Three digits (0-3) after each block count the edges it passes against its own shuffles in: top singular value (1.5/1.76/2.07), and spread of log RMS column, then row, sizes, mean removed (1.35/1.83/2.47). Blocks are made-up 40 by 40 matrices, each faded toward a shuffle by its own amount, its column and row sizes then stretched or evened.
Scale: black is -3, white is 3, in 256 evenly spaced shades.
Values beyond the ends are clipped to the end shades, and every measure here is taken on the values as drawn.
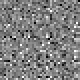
2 1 1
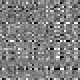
3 1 3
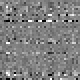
2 1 3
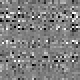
2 2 3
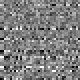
3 0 3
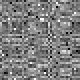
3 0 0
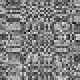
3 0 0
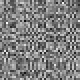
3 1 1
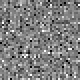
0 0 0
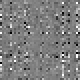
1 3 2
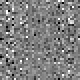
1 3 0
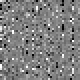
1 3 0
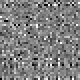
2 0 2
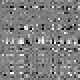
3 2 3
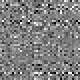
3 0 3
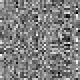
2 2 0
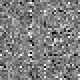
1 2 1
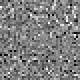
1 1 1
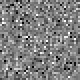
0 0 1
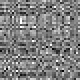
3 1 1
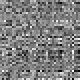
3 1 3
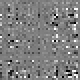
0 3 3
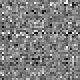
1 2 2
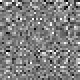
3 1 2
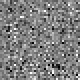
0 2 1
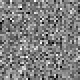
1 2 0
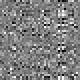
3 2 2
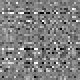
3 0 3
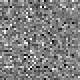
1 1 1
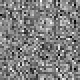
1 1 0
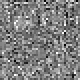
1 1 0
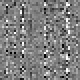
1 3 0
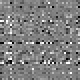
2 2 3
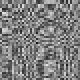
3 1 1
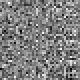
2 2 0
